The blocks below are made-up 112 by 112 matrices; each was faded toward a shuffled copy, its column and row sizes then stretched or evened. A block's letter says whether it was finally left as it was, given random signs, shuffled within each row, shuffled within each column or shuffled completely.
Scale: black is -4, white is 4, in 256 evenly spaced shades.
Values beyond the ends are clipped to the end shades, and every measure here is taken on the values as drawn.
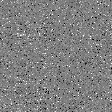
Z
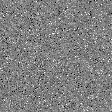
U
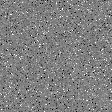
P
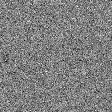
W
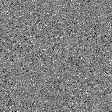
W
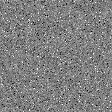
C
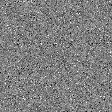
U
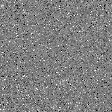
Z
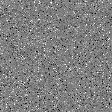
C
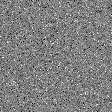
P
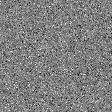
P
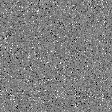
Z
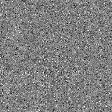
Z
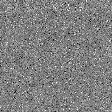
U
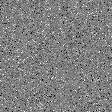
P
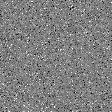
W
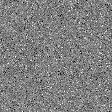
C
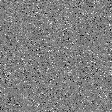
Z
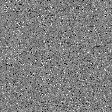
U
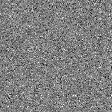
Z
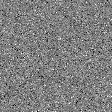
W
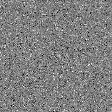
U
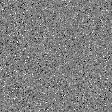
C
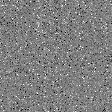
Z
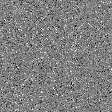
U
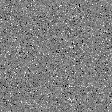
Z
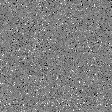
W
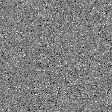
Z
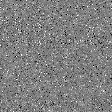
Z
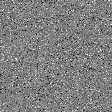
W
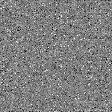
Z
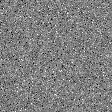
P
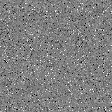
Z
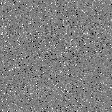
Z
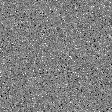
P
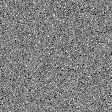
P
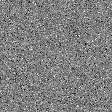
P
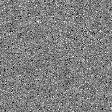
Z
